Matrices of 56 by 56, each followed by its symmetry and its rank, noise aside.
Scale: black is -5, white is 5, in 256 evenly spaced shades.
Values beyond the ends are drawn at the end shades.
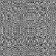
antisymmetric, rank six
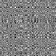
no symmetry, rank four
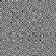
symmetric, rank four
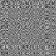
no symmetry, rank three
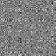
no symmetry, rank six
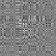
no symmetry, rank three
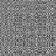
no symmetry, rank four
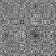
symmetric, rank four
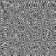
antisymmetric, rank six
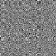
antisymmetric, rank six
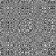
symmetric, rank four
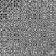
symmetric, rank six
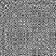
symmetric, rank six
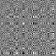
no symmetry, rank three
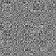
no symmetry, rank six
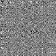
no symmetry, rank six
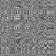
no symmetry, rank six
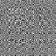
no symmetry, rank four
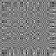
symmetric, rank three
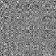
no symmetry, rank six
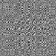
symmetric, rank four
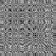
symmetric, rank three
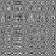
no symmetry, rank three
